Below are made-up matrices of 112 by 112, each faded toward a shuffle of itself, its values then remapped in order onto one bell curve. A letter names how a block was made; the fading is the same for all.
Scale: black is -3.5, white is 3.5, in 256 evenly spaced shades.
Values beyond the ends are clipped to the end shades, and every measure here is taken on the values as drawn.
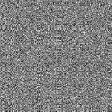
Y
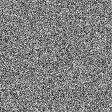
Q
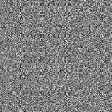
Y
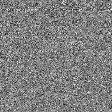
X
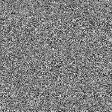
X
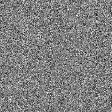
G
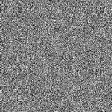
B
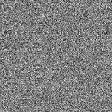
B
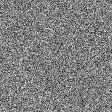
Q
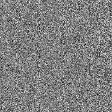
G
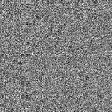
B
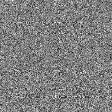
X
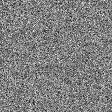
Q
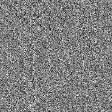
G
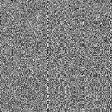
Y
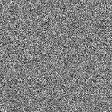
B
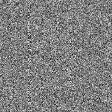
G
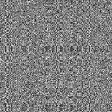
Y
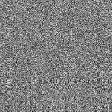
B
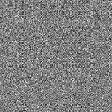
Y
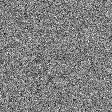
Q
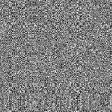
Y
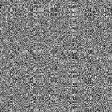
Y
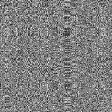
Y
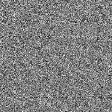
X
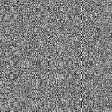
Y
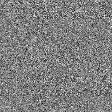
X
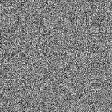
B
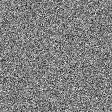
Q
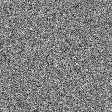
Q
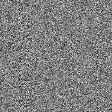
G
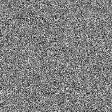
X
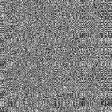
Y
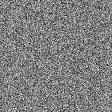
Q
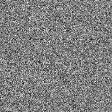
X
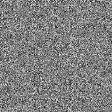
X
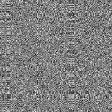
Y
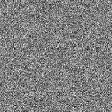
B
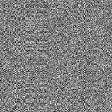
Y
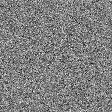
Q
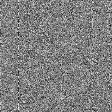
G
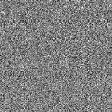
B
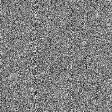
G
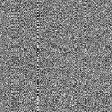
Y
